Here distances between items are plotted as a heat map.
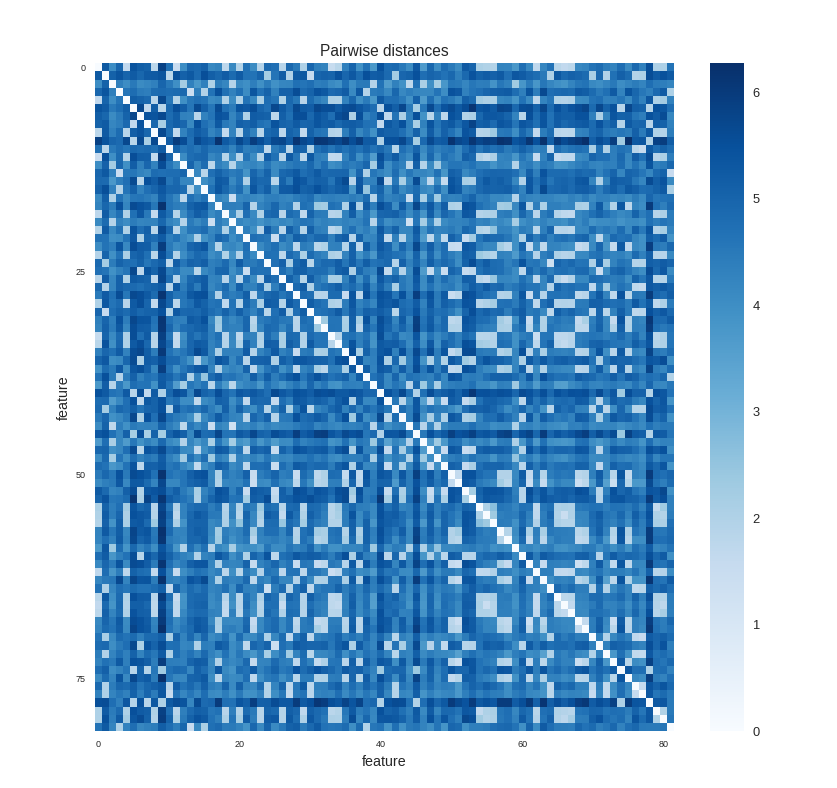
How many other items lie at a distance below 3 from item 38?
4
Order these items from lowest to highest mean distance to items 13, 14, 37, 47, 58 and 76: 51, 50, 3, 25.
25, 51, 50, 3
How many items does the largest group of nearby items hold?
20
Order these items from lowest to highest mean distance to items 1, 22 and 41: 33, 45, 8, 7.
33, 8, 7, 45
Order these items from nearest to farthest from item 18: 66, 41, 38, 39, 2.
66, 39, 2, 38, 41
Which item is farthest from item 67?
9
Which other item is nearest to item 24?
64
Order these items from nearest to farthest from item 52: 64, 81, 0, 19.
81, 19, 64, 0
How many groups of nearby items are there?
7
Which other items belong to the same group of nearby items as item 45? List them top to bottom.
5, 7, 9, 40, 74, 78
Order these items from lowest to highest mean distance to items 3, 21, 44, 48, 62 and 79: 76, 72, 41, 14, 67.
67, 41, 14, 72, 76
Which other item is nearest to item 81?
13
